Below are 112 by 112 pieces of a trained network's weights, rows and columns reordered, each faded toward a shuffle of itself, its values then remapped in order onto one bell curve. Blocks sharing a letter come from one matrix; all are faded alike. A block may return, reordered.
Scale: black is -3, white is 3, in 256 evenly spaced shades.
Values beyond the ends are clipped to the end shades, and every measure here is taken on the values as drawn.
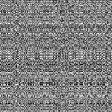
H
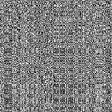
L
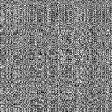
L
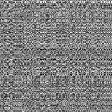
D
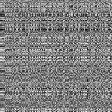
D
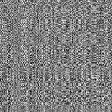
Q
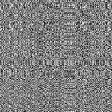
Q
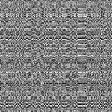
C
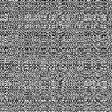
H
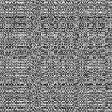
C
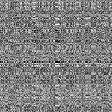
H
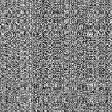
L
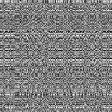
C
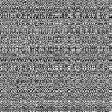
D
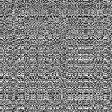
C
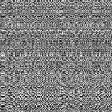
D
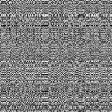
D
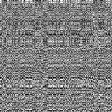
H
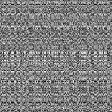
C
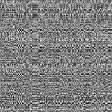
D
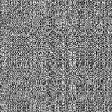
L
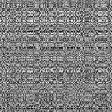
C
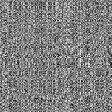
L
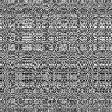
C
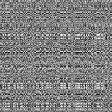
D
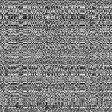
D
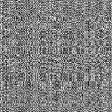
L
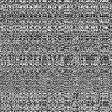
H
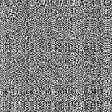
L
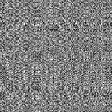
Q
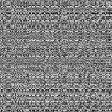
D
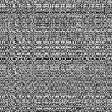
H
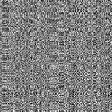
Q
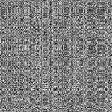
L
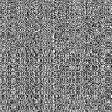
L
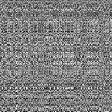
H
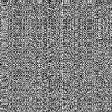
L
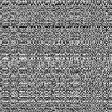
H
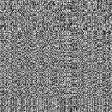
Q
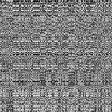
C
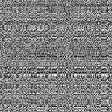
H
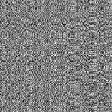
Q
